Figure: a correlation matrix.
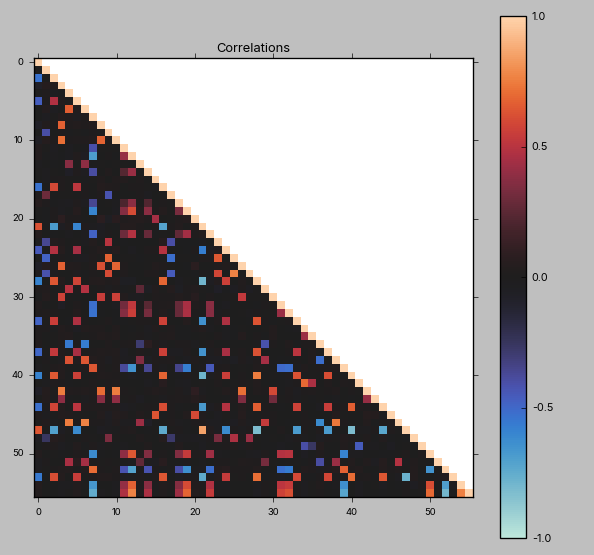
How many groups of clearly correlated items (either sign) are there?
7
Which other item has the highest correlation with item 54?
55
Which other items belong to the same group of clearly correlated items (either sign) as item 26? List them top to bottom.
3, 8, 10, 30, 42, 43
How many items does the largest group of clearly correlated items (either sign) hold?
14
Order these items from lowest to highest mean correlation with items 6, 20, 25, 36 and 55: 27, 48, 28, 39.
39, 28, 48, 27
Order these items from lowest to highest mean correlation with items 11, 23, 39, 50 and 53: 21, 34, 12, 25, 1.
21, 1, 34, 12, 25
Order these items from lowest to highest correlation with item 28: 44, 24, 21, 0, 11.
21, 0, 11, 24, 44
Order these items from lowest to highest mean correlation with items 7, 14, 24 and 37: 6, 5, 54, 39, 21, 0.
21, 0, 54, 6, 39, 5
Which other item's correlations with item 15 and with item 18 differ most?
45
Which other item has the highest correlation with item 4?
46
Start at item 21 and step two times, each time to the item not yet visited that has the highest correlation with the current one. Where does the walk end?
0
